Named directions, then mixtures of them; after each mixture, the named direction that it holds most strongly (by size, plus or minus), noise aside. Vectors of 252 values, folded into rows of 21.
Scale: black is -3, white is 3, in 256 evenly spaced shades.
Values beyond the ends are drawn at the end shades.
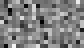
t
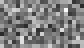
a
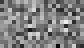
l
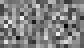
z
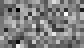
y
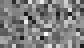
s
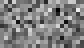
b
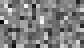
t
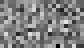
l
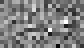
l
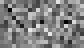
b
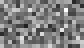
a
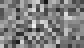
y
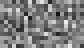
s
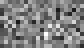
z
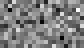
b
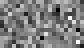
s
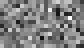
b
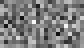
z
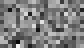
y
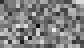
a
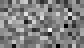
s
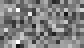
y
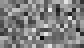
s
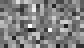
l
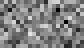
b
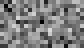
b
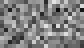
y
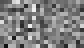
t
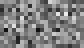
y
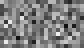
z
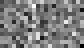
s
